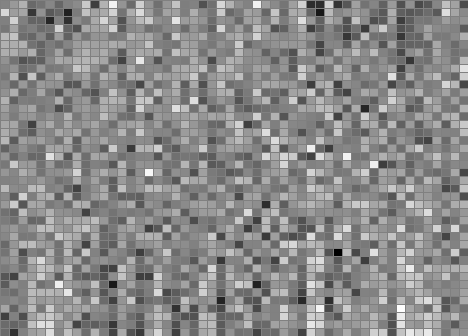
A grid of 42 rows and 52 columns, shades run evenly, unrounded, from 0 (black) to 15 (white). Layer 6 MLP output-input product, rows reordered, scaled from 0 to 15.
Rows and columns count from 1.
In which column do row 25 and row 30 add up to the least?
30
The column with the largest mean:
35
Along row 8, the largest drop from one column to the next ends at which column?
17
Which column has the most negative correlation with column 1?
47
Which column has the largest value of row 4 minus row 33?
25
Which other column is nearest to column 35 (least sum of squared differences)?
18
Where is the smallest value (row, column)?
32, 38
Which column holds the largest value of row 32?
42
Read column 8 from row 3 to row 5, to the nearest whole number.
3 6 6
